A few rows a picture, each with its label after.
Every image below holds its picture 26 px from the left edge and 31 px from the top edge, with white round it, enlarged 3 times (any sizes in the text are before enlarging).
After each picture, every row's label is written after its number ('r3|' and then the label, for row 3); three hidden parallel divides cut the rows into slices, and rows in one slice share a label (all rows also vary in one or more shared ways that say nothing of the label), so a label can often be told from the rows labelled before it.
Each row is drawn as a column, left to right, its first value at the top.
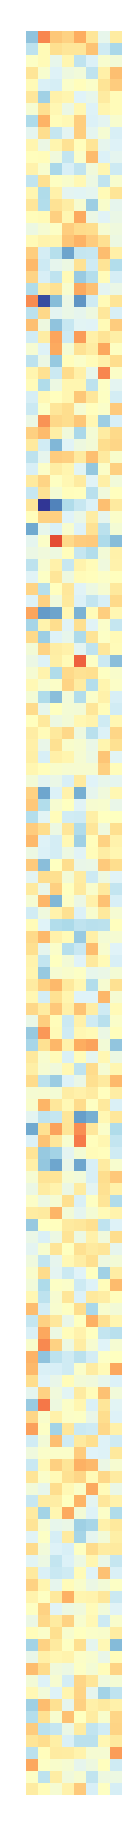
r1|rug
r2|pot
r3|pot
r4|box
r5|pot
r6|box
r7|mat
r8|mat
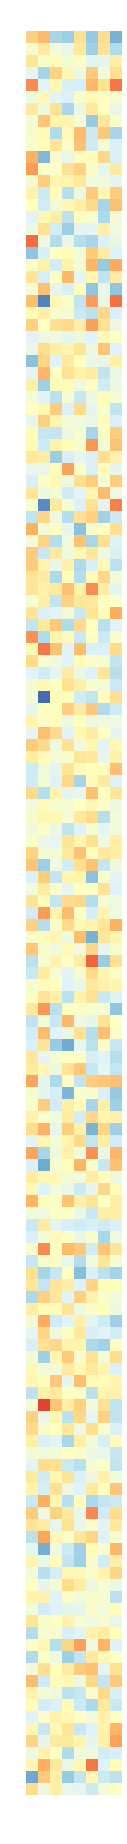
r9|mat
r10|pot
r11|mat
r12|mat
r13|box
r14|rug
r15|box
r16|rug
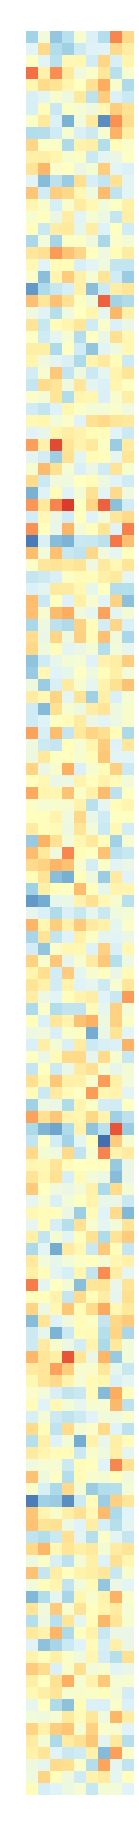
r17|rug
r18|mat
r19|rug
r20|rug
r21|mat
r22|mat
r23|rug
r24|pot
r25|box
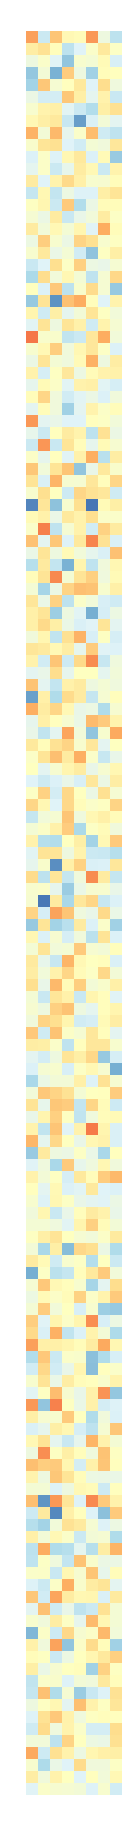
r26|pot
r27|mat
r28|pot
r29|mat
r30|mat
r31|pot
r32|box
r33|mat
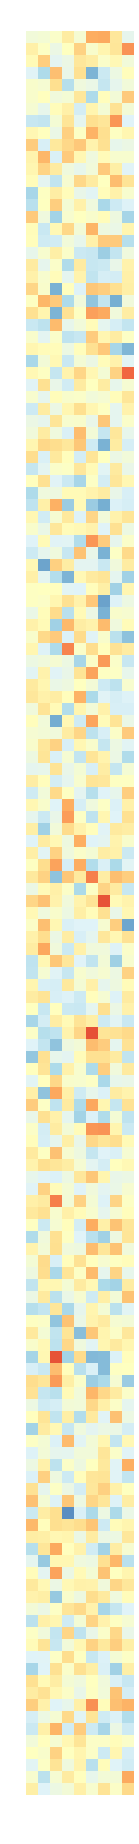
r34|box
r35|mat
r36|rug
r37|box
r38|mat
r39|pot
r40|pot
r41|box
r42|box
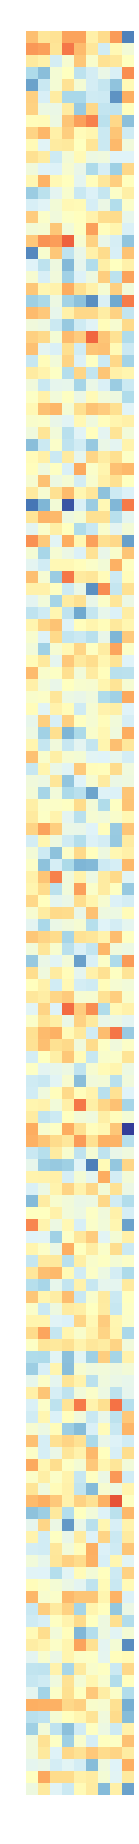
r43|pot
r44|pot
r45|box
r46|pot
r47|pot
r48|pot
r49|box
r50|pot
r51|rug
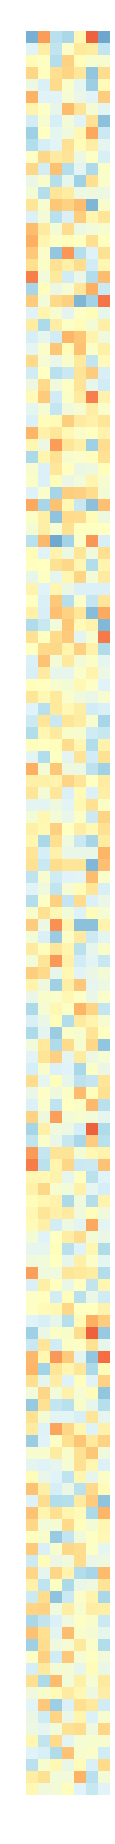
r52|rug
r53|box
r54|rug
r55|mat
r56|box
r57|pot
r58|rug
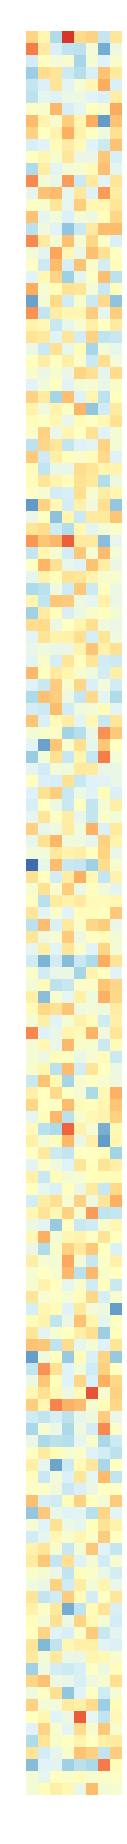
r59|pot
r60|mat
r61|mat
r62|pot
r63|box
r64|box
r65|rug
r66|box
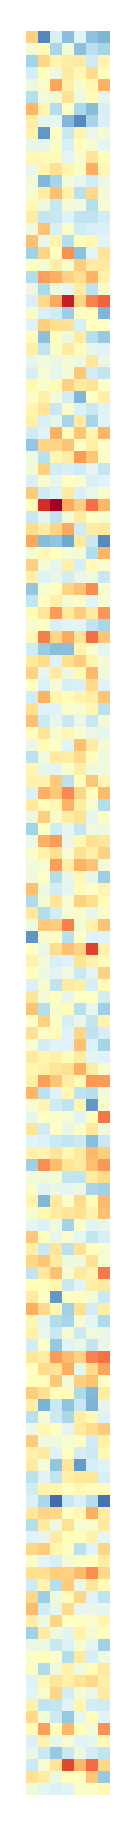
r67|box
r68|rug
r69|rug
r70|rug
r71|mat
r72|rug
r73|rug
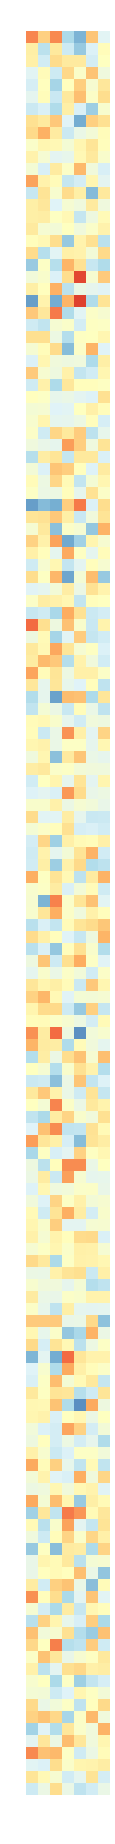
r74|pot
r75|box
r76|pot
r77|rug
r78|rug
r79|box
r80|mat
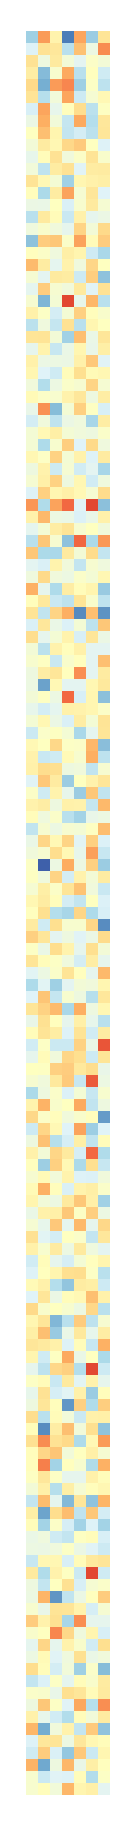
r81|mat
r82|pot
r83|mat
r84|rug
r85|pot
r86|rug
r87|pot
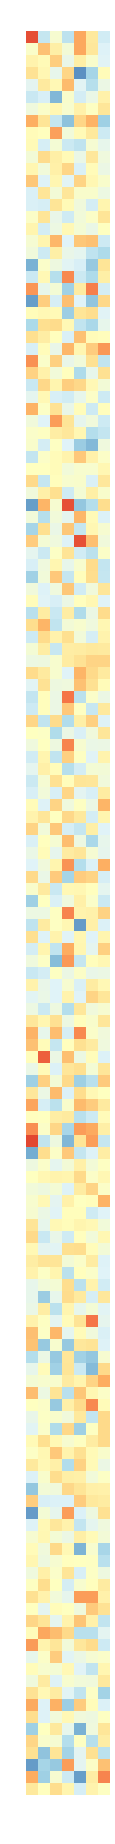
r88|pot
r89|mat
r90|box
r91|rug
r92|pot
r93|pot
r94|mat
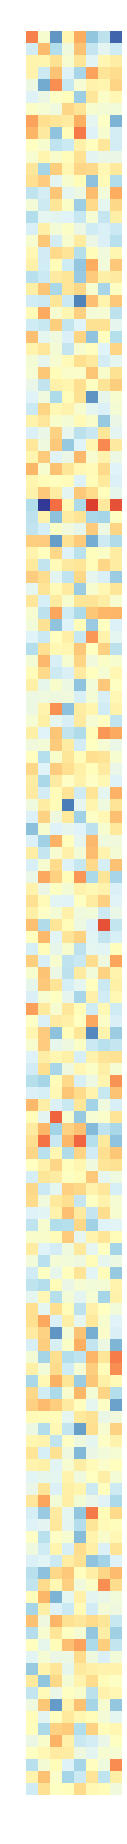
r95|box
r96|pot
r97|rug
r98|box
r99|pot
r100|rug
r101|mat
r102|rug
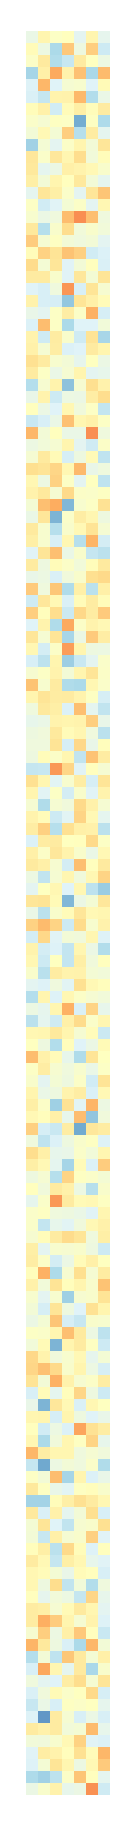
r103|mat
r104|mat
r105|mat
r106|box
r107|mat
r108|box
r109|mat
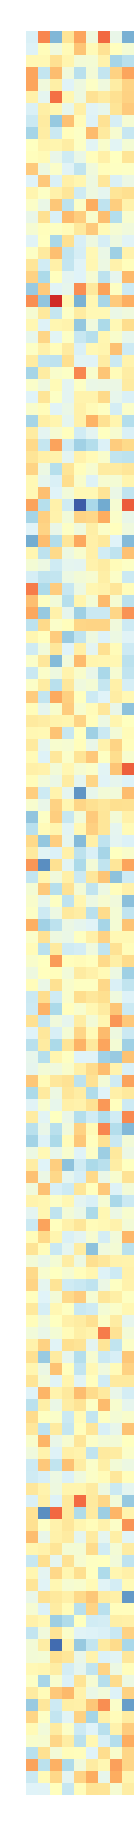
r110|rug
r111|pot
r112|rug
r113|box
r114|pot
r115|box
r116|pot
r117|mat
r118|rug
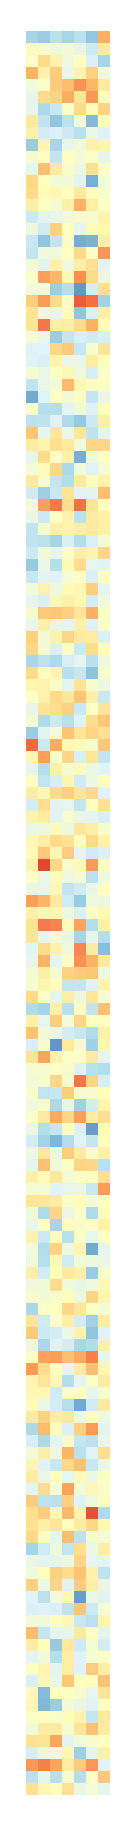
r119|mat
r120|rug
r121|rug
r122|mat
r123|rug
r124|rug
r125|box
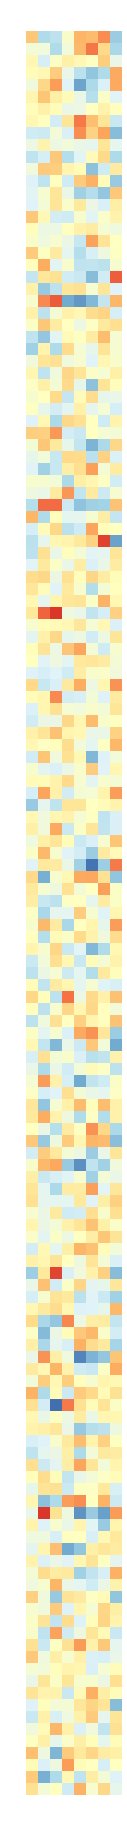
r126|box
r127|rug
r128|rug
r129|box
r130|pot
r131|pot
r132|pot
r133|rug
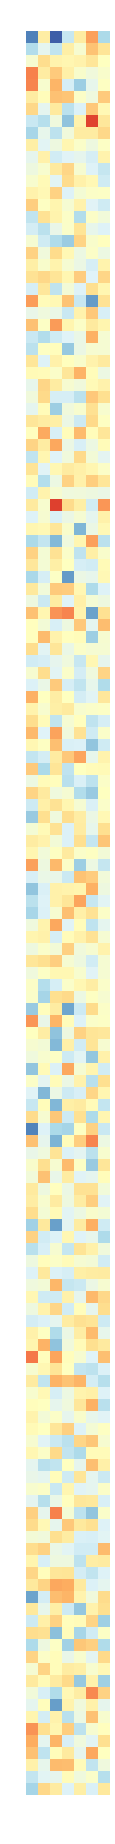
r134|rug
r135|mat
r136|rug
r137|mat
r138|box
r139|pot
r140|mat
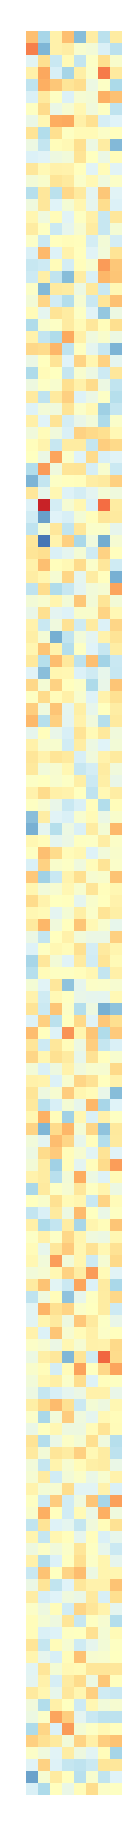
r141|box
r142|rug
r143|box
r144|box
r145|mat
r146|box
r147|rug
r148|mat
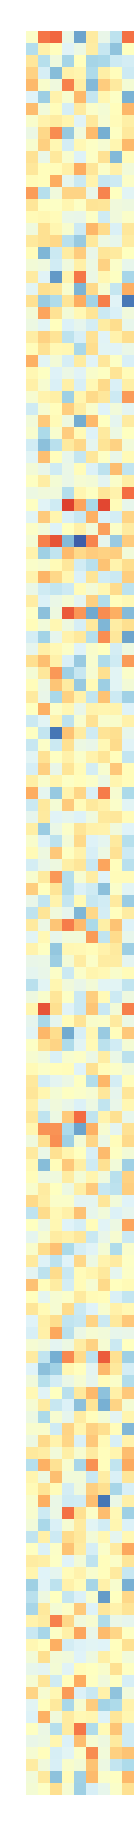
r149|mat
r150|pot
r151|pot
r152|rug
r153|rug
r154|pot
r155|rug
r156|mat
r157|pot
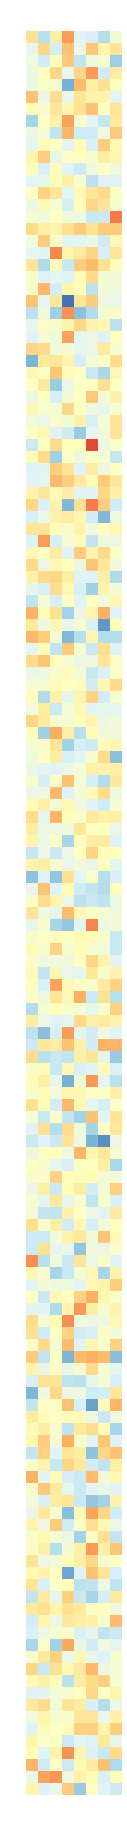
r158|mat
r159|box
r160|mat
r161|pot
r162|mat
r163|rug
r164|mat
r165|box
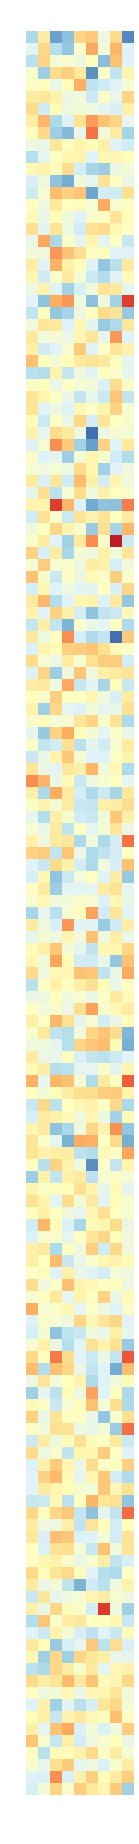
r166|mat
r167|box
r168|rug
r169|rug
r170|box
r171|pot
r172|box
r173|pot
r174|rug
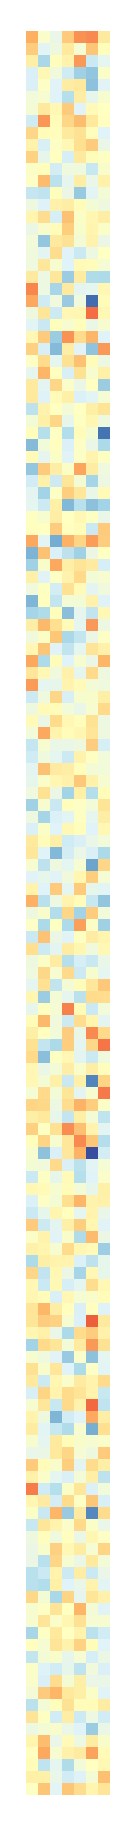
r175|box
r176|box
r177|mat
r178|pot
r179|box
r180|pot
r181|box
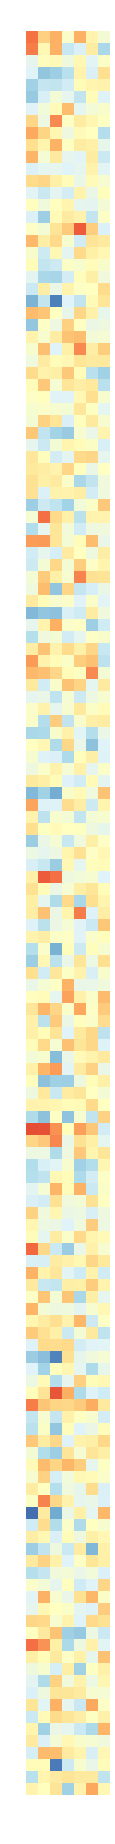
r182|pot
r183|pot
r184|pot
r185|box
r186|box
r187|box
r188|mat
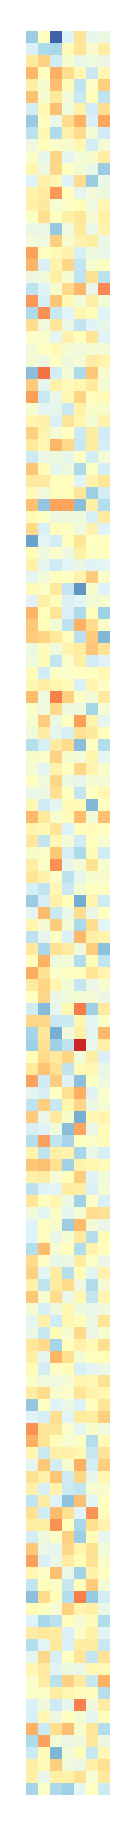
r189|rug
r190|box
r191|rug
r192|mat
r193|pot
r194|mat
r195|box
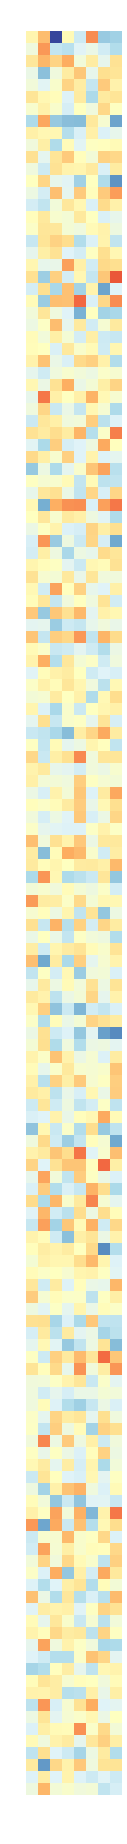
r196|mat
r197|pot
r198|rug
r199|mat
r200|rug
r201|box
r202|rug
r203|rug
